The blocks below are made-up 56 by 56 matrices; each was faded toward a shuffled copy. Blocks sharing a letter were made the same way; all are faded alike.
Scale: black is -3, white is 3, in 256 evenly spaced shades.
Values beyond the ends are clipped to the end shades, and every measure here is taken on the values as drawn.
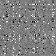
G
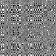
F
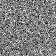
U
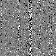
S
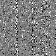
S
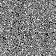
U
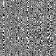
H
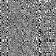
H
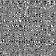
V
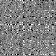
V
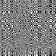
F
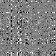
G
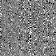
S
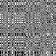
F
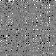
G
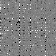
G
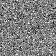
U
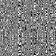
H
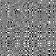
F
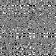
V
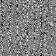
S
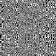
H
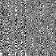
H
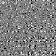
V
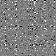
G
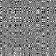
F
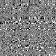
V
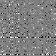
G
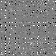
G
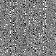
S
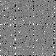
G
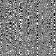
H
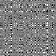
F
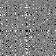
G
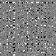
G
